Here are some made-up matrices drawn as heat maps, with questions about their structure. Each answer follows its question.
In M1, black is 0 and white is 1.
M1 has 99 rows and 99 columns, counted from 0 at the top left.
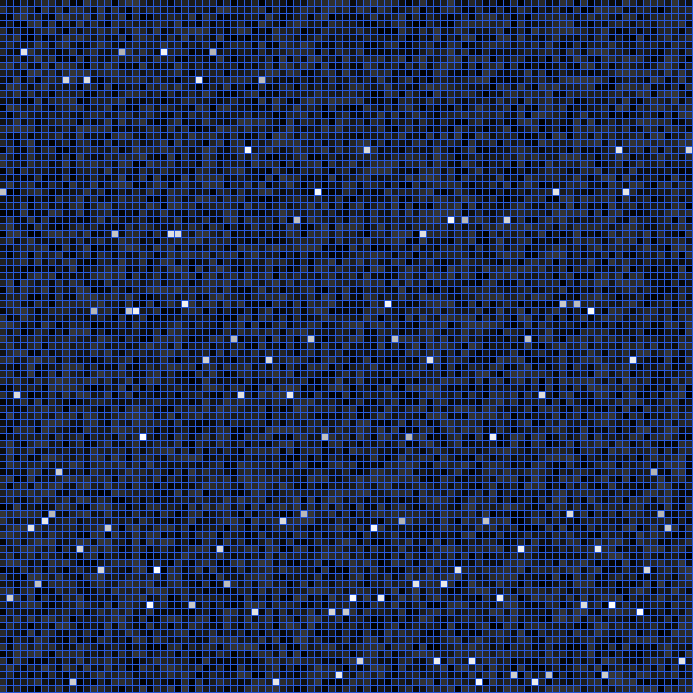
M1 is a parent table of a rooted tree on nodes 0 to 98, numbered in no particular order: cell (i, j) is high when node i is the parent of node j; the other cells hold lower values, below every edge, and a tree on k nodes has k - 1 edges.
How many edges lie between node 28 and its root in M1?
3
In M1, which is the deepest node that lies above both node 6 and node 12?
78
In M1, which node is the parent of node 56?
48
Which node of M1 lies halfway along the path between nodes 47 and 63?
86
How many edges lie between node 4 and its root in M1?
3
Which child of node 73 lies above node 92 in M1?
81
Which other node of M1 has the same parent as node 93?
8
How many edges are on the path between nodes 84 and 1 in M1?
6
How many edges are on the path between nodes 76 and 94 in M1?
2
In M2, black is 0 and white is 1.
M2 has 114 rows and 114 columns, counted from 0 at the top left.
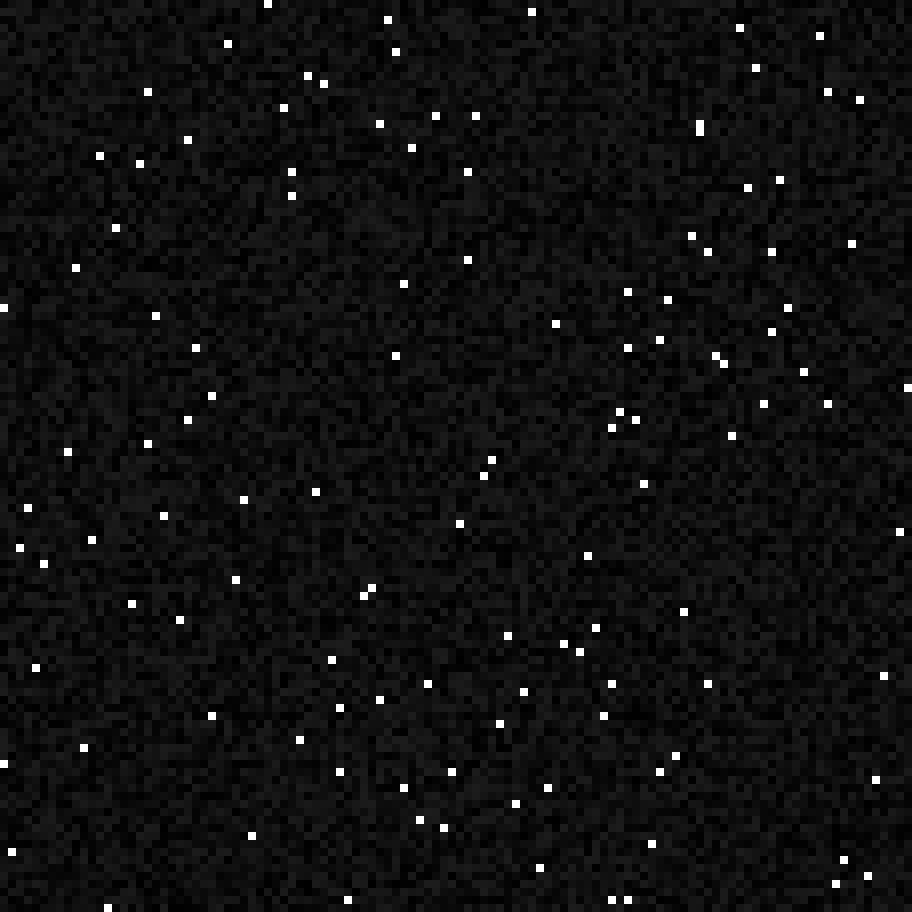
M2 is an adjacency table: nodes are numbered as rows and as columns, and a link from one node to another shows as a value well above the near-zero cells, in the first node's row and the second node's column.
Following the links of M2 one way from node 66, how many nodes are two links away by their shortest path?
3
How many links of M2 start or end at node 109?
2
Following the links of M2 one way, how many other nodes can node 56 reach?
11
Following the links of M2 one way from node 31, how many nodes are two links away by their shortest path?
3
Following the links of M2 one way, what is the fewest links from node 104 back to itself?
8
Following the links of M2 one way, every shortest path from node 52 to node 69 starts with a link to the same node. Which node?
node 23
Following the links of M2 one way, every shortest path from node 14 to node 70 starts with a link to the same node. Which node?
node 59
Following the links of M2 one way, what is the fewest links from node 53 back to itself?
3
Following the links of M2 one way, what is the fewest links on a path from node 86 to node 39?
4
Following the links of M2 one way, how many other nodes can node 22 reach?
10
